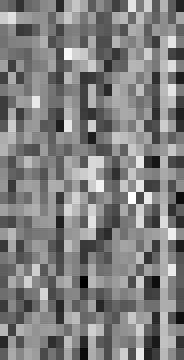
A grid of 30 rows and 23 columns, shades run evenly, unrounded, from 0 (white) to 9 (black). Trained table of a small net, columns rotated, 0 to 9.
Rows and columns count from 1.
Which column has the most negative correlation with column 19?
18
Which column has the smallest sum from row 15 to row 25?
21
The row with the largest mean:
26
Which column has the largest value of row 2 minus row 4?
22
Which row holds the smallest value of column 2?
2
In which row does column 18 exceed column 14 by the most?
17
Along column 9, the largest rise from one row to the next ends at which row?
6
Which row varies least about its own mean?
3
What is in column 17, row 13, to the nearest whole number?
2
